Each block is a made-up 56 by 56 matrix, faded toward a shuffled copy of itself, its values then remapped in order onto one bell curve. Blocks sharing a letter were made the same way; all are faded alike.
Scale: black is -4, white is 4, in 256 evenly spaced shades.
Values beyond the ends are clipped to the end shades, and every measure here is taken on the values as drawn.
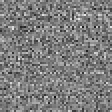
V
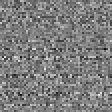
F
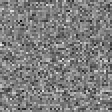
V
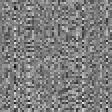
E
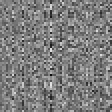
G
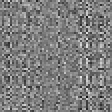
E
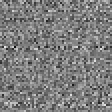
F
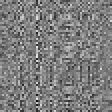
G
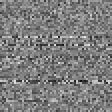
F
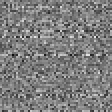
F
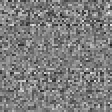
V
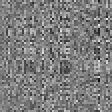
G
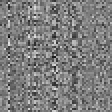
G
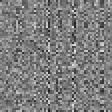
G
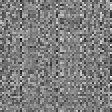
E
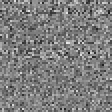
V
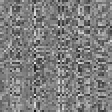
E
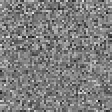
V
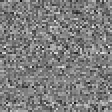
V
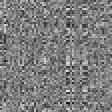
G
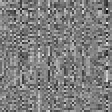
E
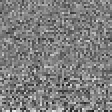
F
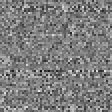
F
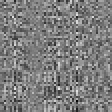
E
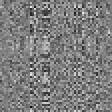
E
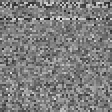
F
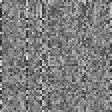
G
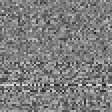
F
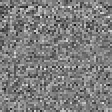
V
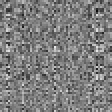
E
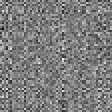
G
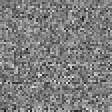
V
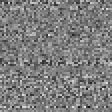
F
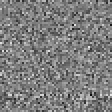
V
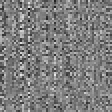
G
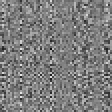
G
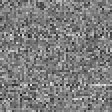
V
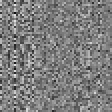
G
